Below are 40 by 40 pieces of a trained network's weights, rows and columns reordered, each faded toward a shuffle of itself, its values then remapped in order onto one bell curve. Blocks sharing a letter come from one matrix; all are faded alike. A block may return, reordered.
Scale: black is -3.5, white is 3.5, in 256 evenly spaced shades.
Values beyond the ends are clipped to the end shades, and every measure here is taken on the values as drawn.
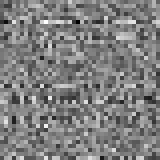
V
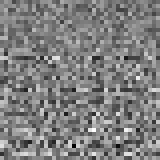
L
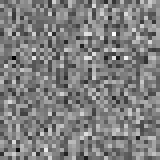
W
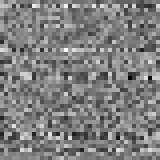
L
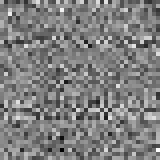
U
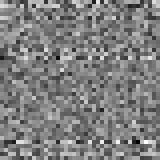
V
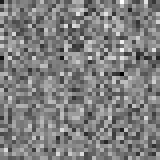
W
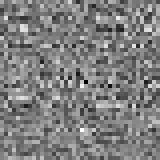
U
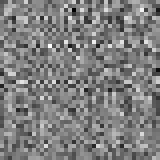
U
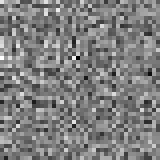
W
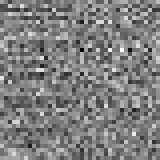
W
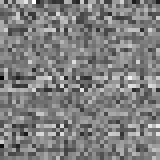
L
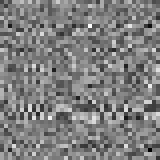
U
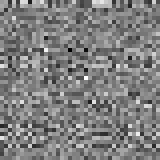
U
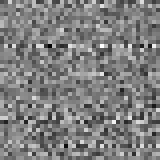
V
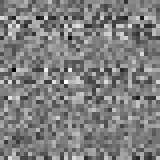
L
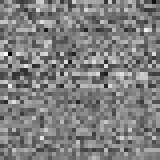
L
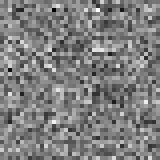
W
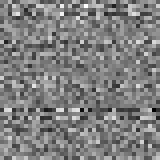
V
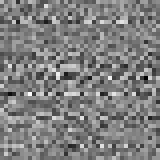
V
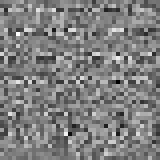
L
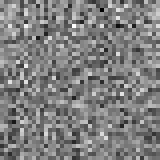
W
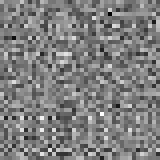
U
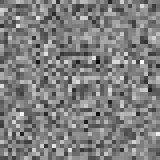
W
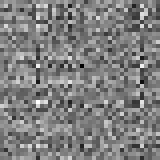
U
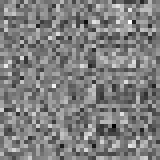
W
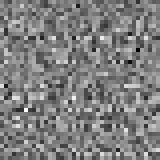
U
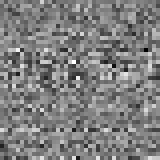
L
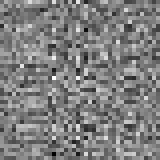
U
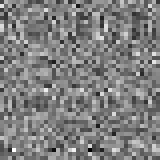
W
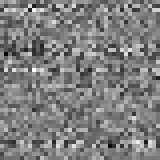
L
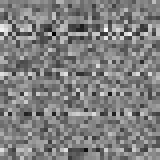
L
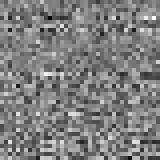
L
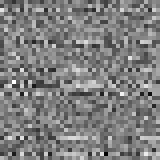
L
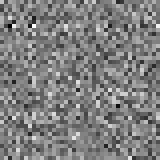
W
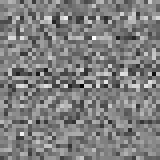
V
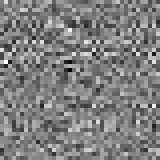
U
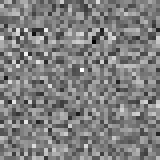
U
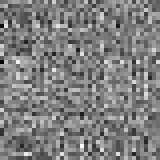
W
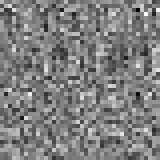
W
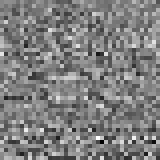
L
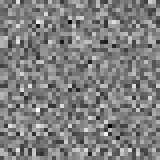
U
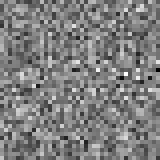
W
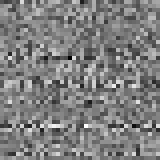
V
